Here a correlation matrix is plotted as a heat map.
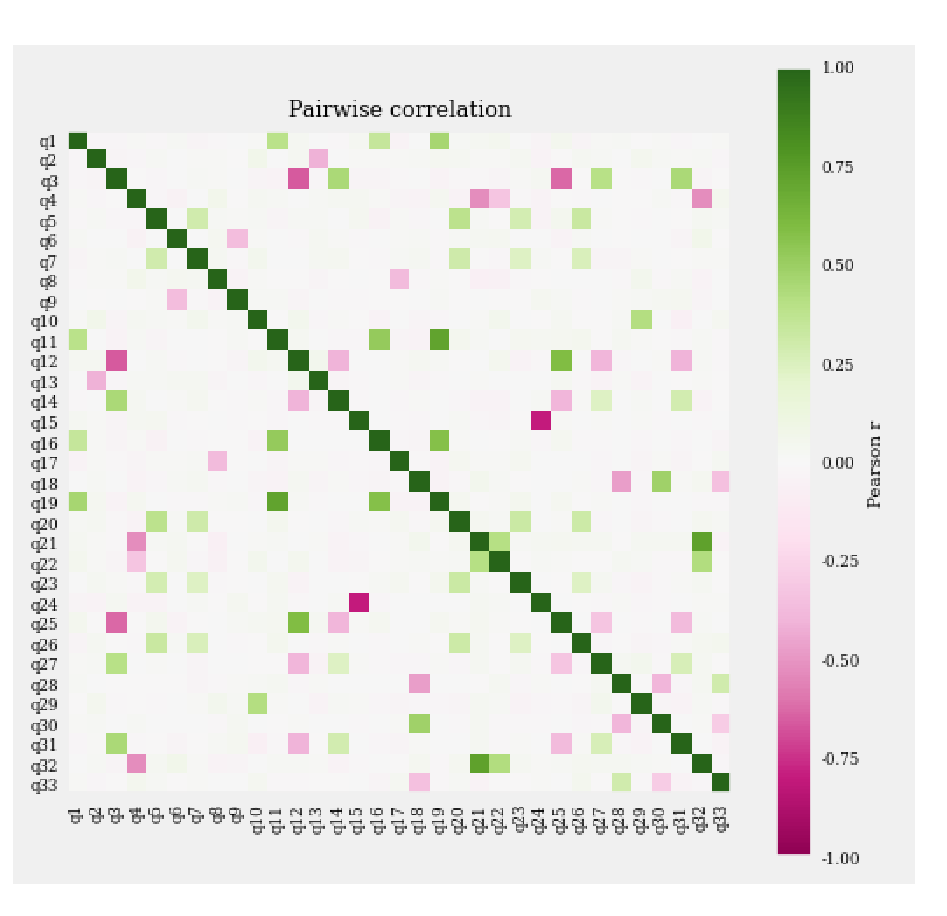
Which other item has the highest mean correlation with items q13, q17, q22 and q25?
q12
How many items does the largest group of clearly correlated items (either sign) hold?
6
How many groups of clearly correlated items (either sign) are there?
10
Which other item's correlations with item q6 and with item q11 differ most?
q19
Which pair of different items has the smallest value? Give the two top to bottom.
q15, q24
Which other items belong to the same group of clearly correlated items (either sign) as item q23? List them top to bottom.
q5, q7, q20, q26
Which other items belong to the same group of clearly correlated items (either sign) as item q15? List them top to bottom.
q24
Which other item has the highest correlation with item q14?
q3
